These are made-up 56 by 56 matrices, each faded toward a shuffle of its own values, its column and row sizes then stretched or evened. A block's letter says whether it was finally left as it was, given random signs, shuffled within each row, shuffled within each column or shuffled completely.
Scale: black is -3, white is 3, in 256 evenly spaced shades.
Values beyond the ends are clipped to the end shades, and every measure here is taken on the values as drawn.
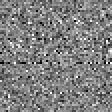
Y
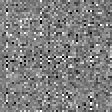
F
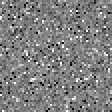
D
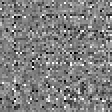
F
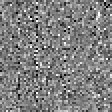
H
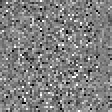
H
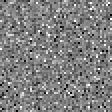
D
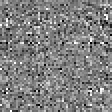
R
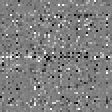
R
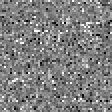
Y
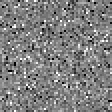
D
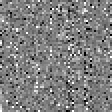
H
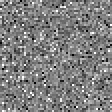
D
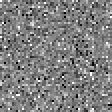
H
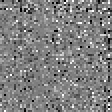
R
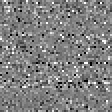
Y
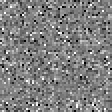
Y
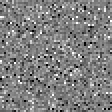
D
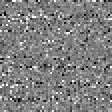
Y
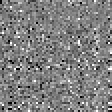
R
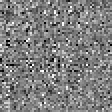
R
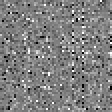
R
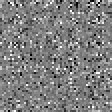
R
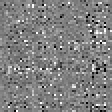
F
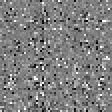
R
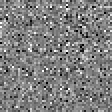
R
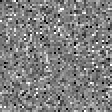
H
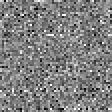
Y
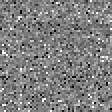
D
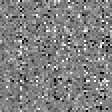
R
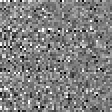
F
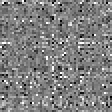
F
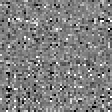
R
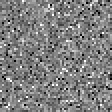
D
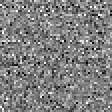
Y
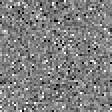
D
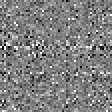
F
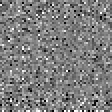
R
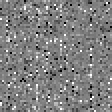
H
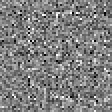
R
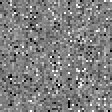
H
